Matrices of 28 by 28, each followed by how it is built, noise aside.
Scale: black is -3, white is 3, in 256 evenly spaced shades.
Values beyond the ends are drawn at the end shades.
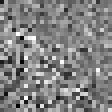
lower triangular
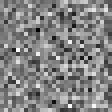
repeating rows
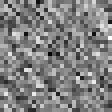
Toeplitz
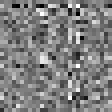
low rank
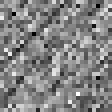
Hankel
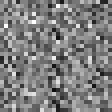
repeating rows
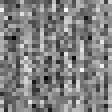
blocks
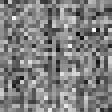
blocks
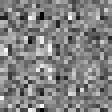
low rank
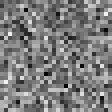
noise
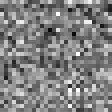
blocks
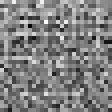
blocks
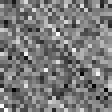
Toeplitz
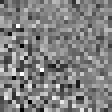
lower triangular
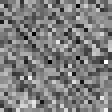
Toeplitz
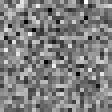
noise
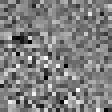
lower triangular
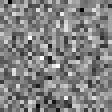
noise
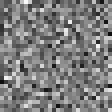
repeating rows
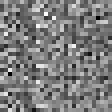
repeating rows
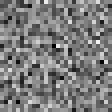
repeating rows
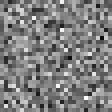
noise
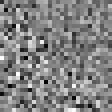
lower triangular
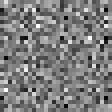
low rank
